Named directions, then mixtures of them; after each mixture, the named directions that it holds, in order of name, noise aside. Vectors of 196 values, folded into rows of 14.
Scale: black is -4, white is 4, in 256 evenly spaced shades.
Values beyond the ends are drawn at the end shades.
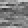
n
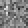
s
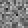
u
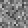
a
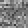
a, n.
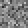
a, s.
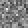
u.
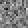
a, s, u.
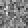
s.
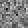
u.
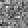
a, n, s.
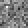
a, n, s.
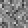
a.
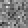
a, n, s.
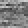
n.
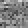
a, n, u.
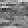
n.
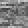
n.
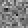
n, u.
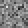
a, s, u.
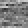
n.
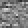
n, u.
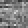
a, n.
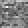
n, s, u.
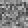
a, n, u.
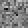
n, u.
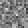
u.
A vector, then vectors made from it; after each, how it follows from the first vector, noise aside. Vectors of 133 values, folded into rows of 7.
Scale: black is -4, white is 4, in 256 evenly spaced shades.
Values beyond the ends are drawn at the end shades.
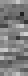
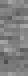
reversed, shrunk.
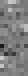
wrapped around, partly zeroed.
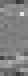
negated, partly zeroed.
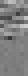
reversed, partly zeroed.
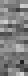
wrapped around.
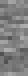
reversed, shrunk.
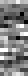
scaled up.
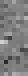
reversed, partly zeroed.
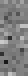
reversed, partly zeroed.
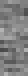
wrapped around, negated, shrunk.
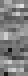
wrapped around.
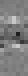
wrapped around, partly zeroed.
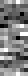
scaled up.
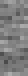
reversed, shrunk.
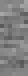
wrapped around, negated, shrunk.
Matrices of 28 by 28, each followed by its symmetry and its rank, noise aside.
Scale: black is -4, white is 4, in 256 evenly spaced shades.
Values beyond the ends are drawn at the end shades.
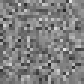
antisymmetric, rank eight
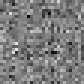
no symmetry, rank eight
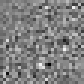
antisymmetric, rank eight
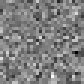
antisymmetric, rank eight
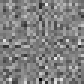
no symmetry, rank four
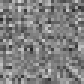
antisymmetric, rank six
